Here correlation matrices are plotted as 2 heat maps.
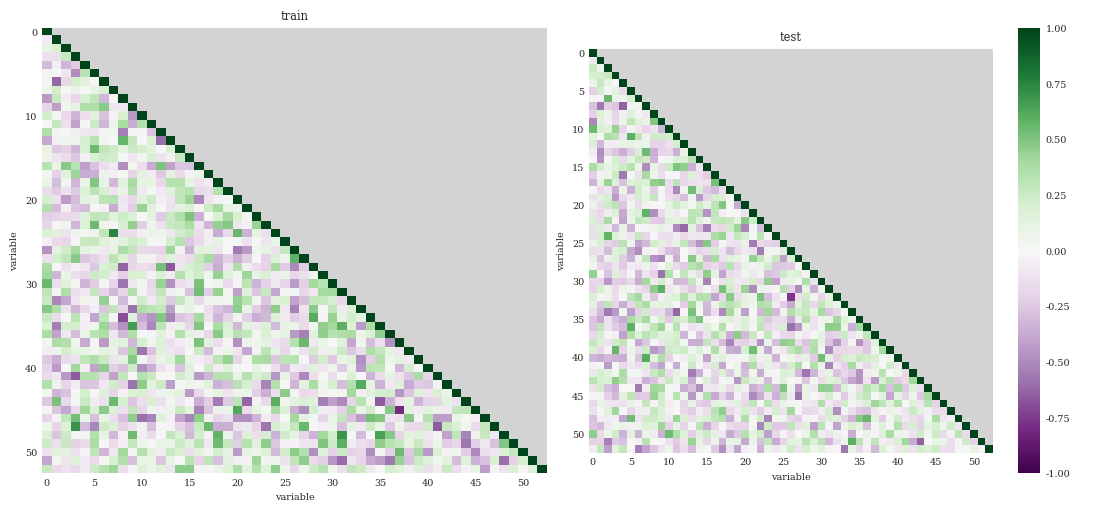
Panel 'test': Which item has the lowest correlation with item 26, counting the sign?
32
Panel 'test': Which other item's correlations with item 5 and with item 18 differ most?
11
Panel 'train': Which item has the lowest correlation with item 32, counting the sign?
1
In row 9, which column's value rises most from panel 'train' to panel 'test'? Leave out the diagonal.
42
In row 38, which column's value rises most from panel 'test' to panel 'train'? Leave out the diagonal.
35
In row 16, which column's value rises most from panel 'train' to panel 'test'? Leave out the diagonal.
20
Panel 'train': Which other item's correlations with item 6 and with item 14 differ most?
40
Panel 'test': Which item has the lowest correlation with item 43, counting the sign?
51
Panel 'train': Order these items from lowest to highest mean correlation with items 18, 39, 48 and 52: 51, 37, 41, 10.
51, 37, 10, 41
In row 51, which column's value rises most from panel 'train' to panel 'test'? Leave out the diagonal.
34
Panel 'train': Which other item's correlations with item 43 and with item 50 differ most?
37
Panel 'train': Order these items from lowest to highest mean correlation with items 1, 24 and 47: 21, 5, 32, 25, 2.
21, 5, 32, 25, 2
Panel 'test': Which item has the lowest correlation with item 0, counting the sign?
9
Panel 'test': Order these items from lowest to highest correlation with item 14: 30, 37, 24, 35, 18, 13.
37, 24, 30, 18, 13, 35
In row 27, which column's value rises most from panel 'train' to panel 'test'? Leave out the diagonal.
41
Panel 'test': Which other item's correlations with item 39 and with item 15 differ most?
21
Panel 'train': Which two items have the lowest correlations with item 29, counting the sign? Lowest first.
44, 1
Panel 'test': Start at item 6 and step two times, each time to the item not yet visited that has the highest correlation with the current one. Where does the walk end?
24
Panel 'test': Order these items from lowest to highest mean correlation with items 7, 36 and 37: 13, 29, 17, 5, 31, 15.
15, 29, 31, 13, 17, 5
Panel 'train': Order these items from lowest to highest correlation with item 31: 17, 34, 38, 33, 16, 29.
17, 33, 34, 38, 29, 16
